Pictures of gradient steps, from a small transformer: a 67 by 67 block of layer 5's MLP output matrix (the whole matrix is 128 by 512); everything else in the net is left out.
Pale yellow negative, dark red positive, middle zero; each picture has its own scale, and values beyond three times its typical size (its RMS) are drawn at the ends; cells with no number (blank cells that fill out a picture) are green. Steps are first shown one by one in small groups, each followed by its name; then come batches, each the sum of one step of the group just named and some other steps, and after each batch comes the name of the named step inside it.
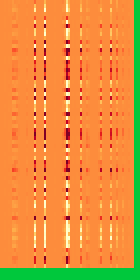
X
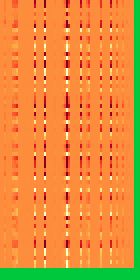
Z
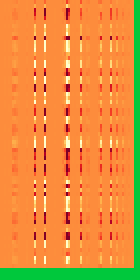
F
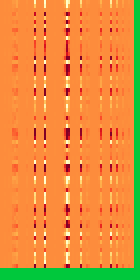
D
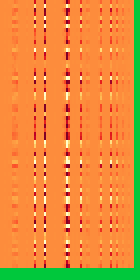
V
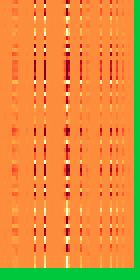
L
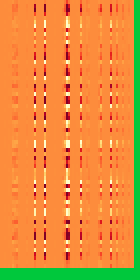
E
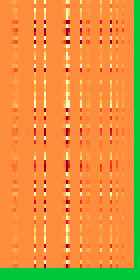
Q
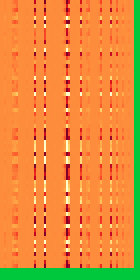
V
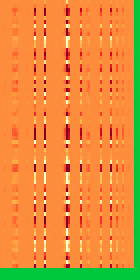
D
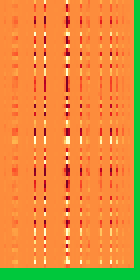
Z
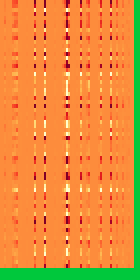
Z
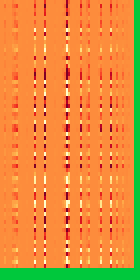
Z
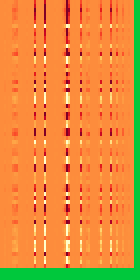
V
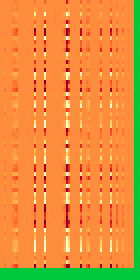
Q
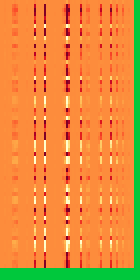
V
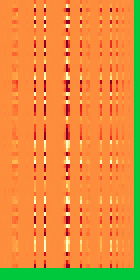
V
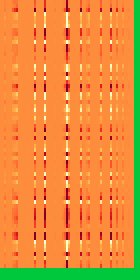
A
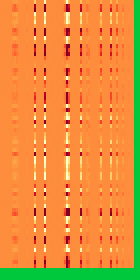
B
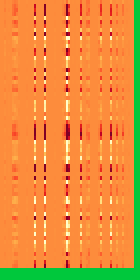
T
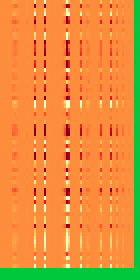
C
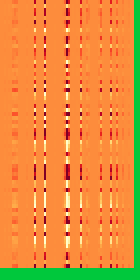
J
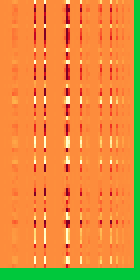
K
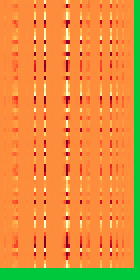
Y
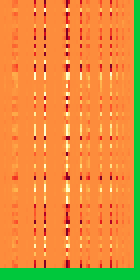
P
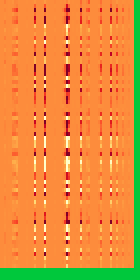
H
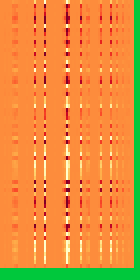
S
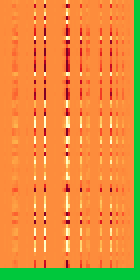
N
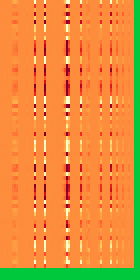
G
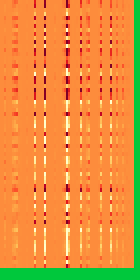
N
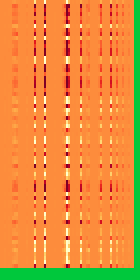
G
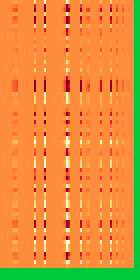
J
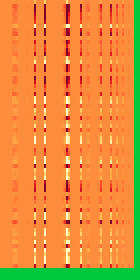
K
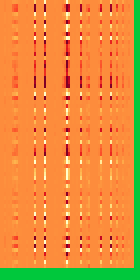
Y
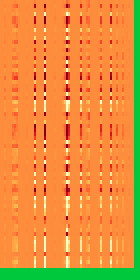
C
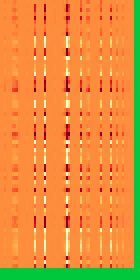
T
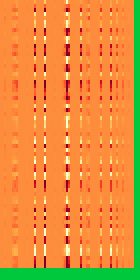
B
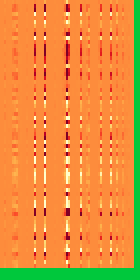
B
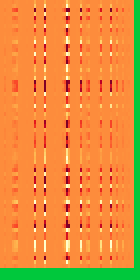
A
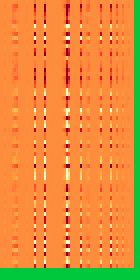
Y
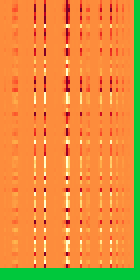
J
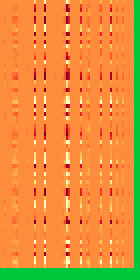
K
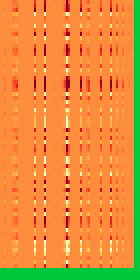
A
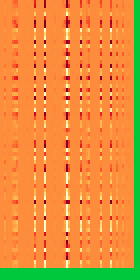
Y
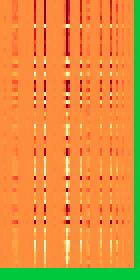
P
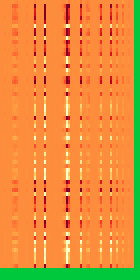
S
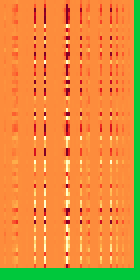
H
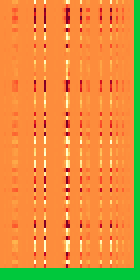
S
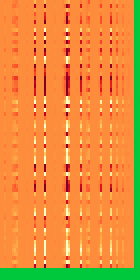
G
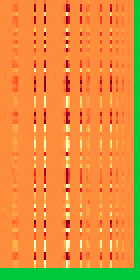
J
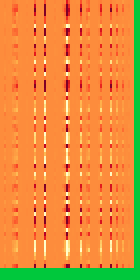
A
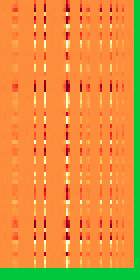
A
